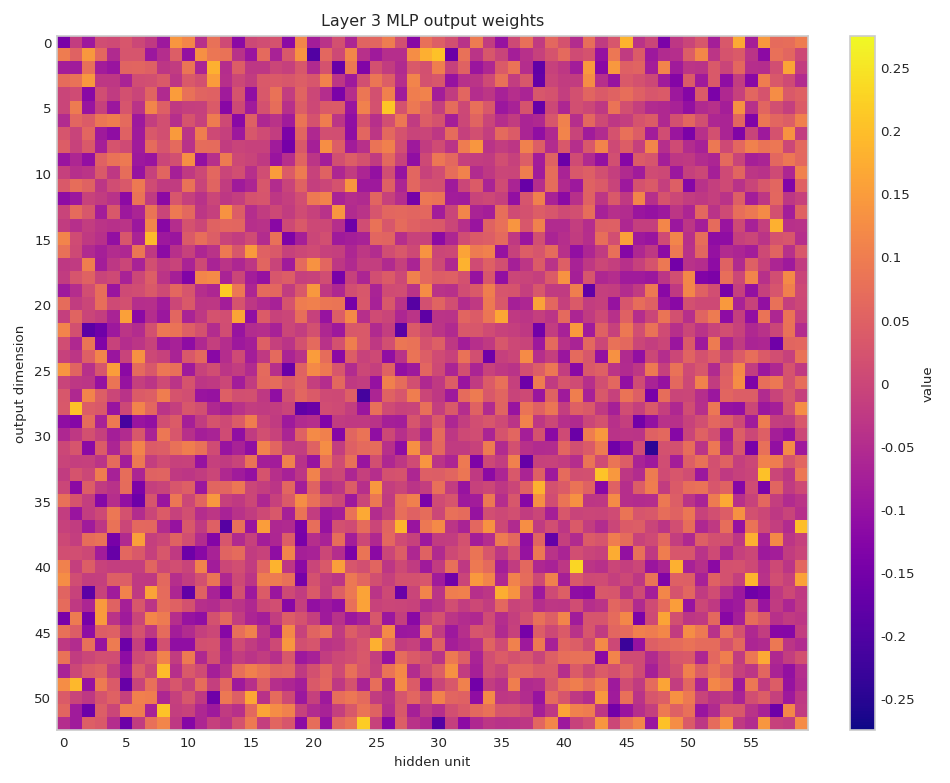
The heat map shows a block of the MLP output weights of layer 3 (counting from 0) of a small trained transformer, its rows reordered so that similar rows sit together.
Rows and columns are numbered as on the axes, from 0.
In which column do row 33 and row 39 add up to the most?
44
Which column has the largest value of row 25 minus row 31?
47
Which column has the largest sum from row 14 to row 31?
20
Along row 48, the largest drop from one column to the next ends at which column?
9
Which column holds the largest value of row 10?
17
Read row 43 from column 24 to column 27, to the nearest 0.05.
0.15 0 0 0
